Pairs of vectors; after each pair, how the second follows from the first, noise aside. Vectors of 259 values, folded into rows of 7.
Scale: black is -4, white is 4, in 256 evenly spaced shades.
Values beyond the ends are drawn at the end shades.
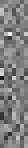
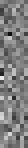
negated.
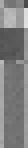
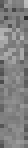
negated, partly zeroed.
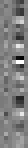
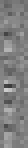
reversed, negated, shrunk.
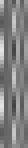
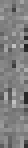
reversed, negated, partly zeroed.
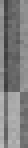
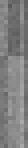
reversed, negated, shrunk.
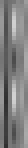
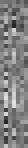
sign-scrambled.
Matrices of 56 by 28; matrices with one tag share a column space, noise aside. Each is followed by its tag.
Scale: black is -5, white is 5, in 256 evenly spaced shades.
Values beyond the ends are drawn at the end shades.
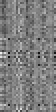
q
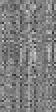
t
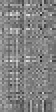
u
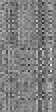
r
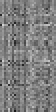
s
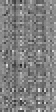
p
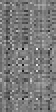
r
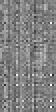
t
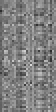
s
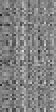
s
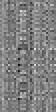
r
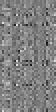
s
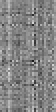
s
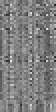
u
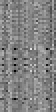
r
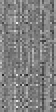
t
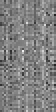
s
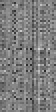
r
